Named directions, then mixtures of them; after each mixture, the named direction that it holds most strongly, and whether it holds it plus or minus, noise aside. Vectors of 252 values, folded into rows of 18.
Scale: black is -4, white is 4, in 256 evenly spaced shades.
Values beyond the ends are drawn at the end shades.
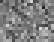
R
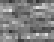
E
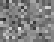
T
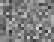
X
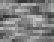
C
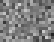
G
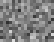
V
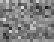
T, minus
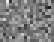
T, minus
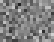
G, minus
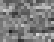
E, plus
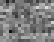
E, plus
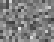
T, plus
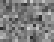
C, minus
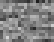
C, plus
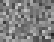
G, plus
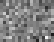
G, plus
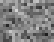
R, minus
